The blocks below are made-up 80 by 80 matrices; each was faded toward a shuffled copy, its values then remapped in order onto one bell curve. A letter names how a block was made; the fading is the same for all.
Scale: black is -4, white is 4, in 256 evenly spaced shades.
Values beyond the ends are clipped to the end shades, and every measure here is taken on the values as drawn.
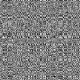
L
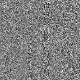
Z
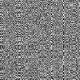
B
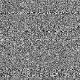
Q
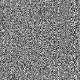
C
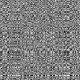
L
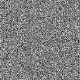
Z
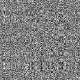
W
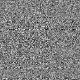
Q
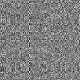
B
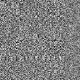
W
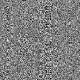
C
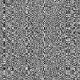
B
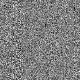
Z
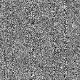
Z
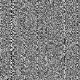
C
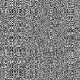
B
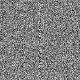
Z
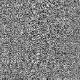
W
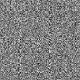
W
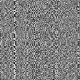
B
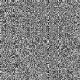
W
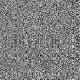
W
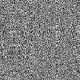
W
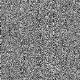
Z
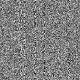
Z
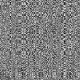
B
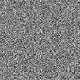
W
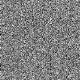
Z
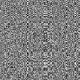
B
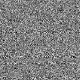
Q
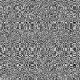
L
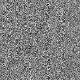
Z
